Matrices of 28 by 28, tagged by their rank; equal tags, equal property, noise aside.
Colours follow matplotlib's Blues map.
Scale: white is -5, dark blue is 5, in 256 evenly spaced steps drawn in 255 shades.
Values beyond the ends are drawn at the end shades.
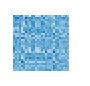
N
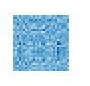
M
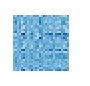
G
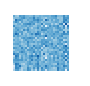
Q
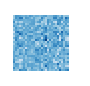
N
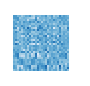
N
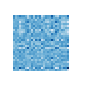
G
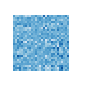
Q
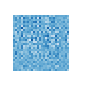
M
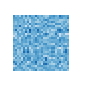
Q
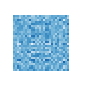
M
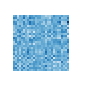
N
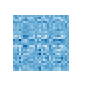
N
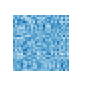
M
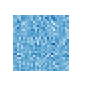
M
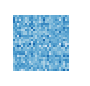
Q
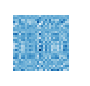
N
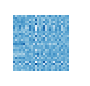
G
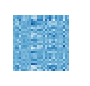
G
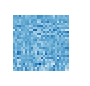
M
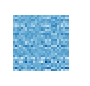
G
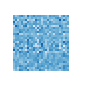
M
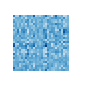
N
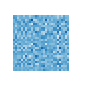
N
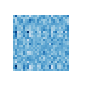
G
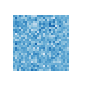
M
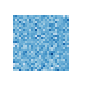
Q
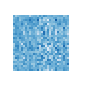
N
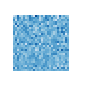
M
